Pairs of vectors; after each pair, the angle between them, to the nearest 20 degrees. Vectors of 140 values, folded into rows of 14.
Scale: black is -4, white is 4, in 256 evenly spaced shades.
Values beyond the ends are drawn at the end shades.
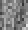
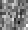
40 degrees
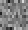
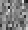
60 degrees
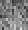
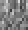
100 degrees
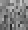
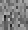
40 degrees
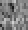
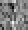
20 degrees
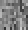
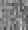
20 degrees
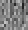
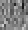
20 degrees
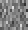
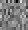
140 degrees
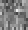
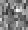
60 degrees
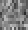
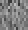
120 degrees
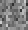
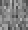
80 degrees
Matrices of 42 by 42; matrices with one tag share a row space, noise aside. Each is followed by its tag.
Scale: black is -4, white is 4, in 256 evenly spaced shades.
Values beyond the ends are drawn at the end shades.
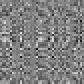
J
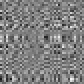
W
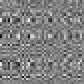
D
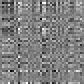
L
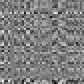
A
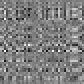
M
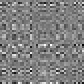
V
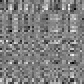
W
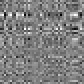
M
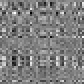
V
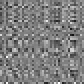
W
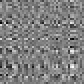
W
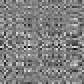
M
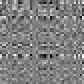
V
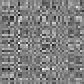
L
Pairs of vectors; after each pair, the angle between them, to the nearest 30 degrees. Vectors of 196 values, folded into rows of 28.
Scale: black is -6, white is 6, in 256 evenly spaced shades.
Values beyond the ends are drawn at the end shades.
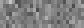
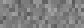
60 degrees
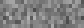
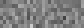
120 degrees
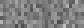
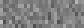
60 degrees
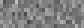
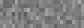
30 degrees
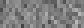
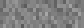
30 degrees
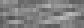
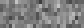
60 degrees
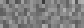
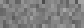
30 degrees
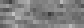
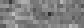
30 degrees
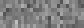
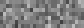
150 degrees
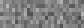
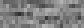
60 degrees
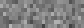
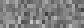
120 degrees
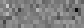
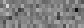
30 degrees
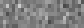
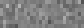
30 degrees
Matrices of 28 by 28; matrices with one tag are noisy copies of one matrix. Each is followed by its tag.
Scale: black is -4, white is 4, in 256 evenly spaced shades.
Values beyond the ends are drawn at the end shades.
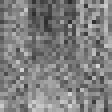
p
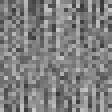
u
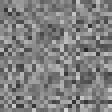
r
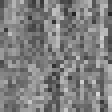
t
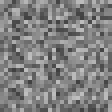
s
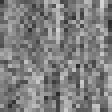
t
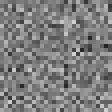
r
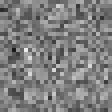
s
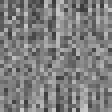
u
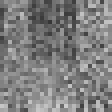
p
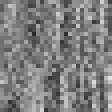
t
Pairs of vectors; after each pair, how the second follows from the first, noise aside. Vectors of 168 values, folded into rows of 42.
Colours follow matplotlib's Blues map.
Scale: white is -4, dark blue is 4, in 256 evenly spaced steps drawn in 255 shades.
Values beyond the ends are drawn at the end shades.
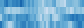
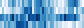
reversed, negated, scaled up.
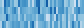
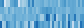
negated, partly zeroed.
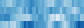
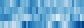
copied.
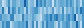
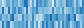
copied.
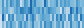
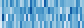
copied.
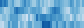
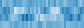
negated, partly zeroed.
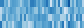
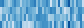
copied.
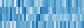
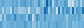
reversed, partly zeroed.
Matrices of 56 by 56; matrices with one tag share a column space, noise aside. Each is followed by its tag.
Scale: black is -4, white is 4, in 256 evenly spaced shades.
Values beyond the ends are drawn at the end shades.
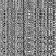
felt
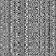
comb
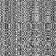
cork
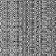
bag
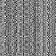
comb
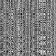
felt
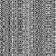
bag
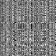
cork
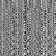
felt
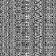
comb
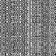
comb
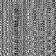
felt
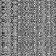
comb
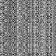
comb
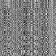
felt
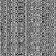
comb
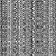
bag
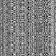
comb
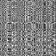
cork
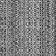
bag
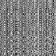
felt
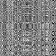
cork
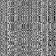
cork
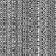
bag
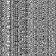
bag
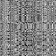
cork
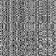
cork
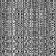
felt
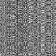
comb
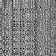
felt
